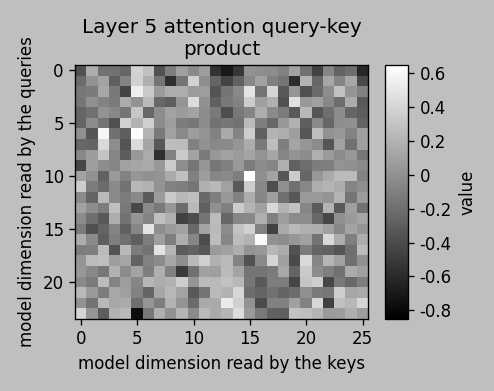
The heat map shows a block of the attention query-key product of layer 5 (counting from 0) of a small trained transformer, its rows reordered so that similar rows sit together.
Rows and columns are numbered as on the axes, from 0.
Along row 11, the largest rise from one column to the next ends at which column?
15
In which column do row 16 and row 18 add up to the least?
5
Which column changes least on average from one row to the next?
12
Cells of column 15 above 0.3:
6
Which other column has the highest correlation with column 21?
13
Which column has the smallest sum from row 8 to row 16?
4
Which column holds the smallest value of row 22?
22
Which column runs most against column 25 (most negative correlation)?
10
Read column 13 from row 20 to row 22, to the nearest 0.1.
0.3 0.2 0.5
